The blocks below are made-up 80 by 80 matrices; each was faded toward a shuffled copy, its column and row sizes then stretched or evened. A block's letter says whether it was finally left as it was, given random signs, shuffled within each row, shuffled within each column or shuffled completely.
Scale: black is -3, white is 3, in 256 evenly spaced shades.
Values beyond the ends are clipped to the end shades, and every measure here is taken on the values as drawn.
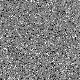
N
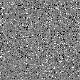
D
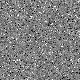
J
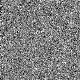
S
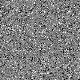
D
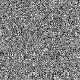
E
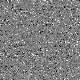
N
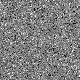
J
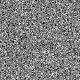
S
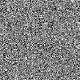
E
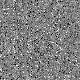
S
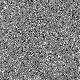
J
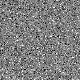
N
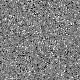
J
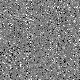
S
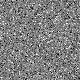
J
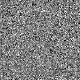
D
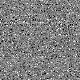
N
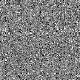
E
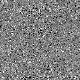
D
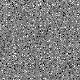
E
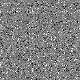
D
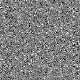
E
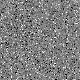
S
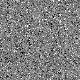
S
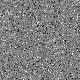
J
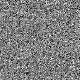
D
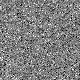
J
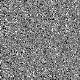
D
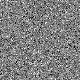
S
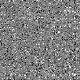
E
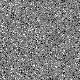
S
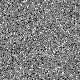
J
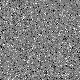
J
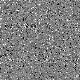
D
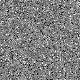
S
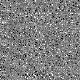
E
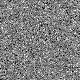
J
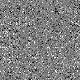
E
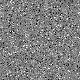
S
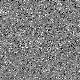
N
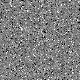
S
